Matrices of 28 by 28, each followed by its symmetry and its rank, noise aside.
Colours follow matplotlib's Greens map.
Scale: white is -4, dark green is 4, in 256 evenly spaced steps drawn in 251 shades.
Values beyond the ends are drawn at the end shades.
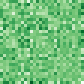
symmetric, rank three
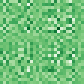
no symmetry, rank three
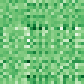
antisymmetric, rank two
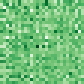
antisymmetric, rank four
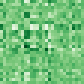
antisymmetric, rank two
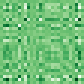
antisymmetric, rank two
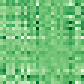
antisymmetric, rank two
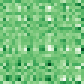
no symmetry, rank two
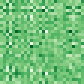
antisymmetric, rank four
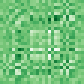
symmetric, rank two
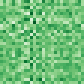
no symmetry, rank three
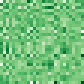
symmetric, rank three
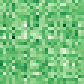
no symmetry, rank four
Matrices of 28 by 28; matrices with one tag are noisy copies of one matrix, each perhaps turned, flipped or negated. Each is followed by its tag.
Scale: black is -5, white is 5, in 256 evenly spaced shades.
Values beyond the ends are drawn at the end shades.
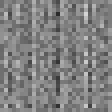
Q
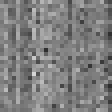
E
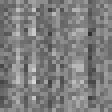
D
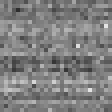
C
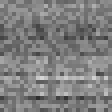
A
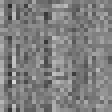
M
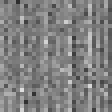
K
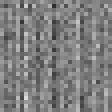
Q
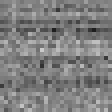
C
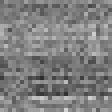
A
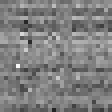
E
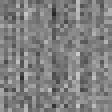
Q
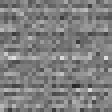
Q
